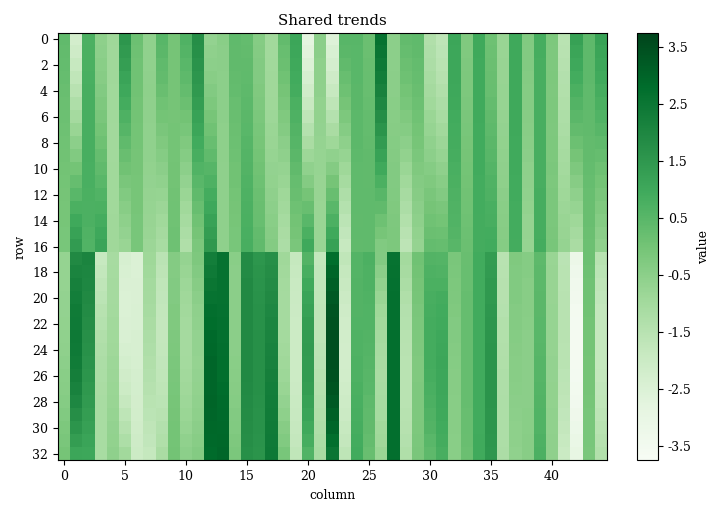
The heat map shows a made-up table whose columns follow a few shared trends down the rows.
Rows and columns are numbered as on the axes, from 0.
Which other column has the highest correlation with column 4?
24
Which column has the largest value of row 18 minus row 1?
22
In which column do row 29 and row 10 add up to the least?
42
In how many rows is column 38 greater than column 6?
16
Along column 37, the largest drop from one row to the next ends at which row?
17
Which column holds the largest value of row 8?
26
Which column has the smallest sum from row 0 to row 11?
20
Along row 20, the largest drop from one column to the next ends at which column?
23
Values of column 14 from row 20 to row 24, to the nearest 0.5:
-0.5 -0.5 -0.5 -0.5 -0.5
